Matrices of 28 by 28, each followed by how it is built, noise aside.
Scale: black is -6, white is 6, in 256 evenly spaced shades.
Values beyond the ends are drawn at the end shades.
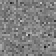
uneven rows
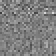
low rank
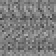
repeating columns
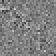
banded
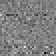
uneven rows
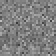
repeating columns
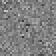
block diagonal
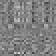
low rank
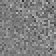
upper triangular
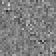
banded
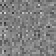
low rank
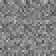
repeating columns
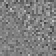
upper triangular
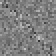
banded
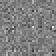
low rank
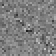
banded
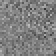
upper triangular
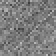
Hankel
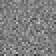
low rank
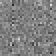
low rank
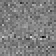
uneven rows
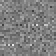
uneven rows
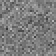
Hankel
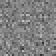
low rank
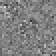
block diagonal
